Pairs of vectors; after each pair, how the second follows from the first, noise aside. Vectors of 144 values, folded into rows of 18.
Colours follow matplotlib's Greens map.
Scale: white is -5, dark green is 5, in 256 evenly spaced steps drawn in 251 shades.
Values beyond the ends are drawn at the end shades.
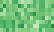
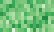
wrapped around, negated.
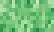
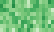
negated.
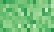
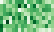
reversed, negated, scaled up.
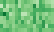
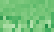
wrapped around, partly zeroed.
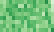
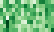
wrapped around, negated, scaled up.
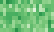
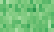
negated, shrunk.
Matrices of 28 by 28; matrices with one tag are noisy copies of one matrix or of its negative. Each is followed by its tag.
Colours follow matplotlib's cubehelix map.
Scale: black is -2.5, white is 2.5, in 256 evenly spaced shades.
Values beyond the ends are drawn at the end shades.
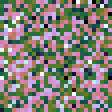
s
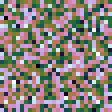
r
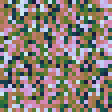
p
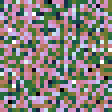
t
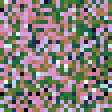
t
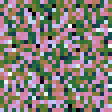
r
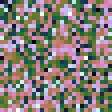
p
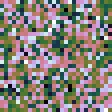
p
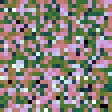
p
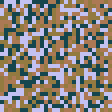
s
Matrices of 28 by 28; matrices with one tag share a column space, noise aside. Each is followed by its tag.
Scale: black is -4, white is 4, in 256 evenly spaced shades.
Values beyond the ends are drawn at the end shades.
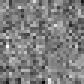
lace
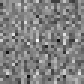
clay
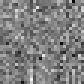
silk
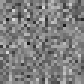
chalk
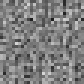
chalk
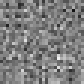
silk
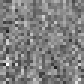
clay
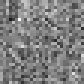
chalk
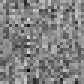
lace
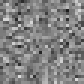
chalk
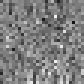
clay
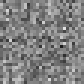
chalk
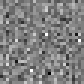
clay
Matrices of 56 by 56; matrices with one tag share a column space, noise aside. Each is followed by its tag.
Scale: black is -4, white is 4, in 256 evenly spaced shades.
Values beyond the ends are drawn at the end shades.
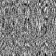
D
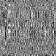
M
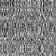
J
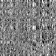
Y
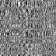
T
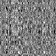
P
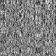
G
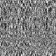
D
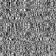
J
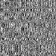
J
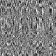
D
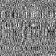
M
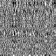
T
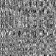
T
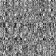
J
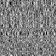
T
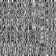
Y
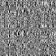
T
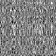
P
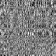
T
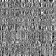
Y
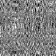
D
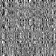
Y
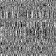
M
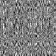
D
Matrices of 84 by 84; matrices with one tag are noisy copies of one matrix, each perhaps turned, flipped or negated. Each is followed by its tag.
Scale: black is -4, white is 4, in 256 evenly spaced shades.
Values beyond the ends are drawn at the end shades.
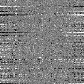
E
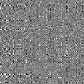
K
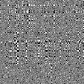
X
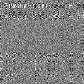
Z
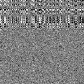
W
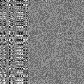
W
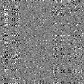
Z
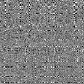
K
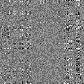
Z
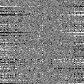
E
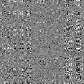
Z
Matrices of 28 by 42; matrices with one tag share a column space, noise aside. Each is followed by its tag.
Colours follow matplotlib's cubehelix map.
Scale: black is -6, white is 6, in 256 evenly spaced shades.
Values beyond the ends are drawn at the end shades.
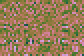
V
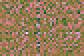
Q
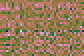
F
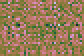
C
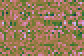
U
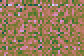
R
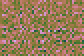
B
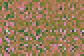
F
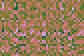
F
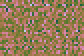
R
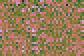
R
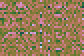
Q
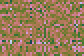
V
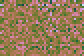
R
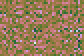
B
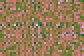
C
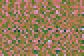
B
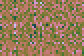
C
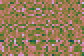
V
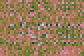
C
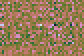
C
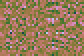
Q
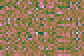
Q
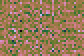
B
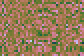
V
